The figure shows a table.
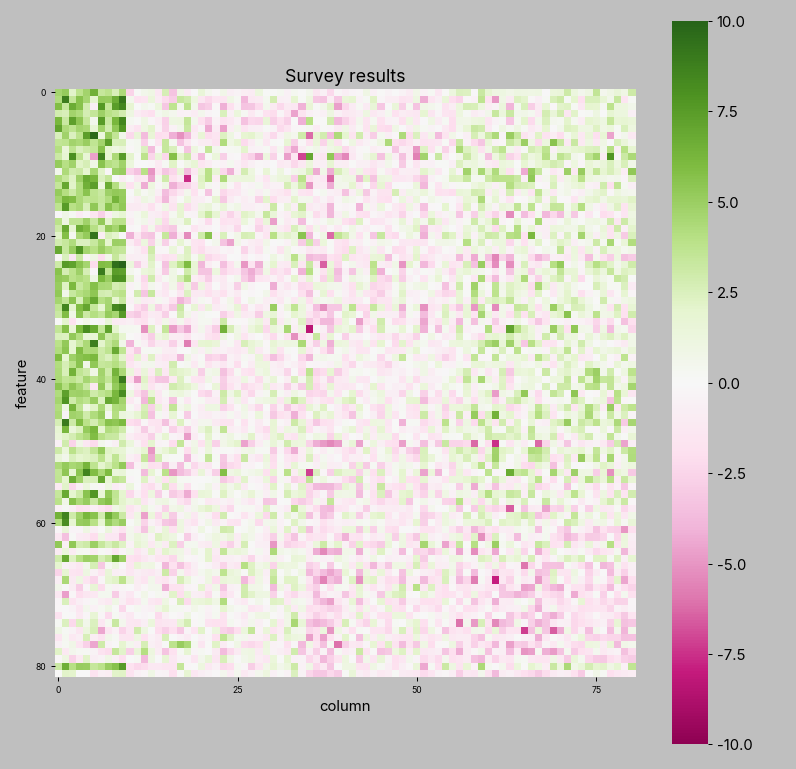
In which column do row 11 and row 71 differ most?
61
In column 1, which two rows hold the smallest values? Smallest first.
70, 62
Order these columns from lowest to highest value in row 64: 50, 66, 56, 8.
56, 50, 8, 66
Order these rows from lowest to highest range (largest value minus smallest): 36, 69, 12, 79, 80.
79, 69, 36, 80, 12
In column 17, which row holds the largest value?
77
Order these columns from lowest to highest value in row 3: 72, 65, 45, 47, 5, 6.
47, 45, 65, 72, 5, 6
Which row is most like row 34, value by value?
3
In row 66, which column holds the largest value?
26
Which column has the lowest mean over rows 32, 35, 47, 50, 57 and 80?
18
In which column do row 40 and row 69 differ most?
9
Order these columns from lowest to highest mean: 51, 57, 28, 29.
51, 28, 29, 57
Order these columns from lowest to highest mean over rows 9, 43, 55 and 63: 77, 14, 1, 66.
14, 66, 77, 1
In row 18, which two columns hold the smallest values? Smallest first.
30, 34
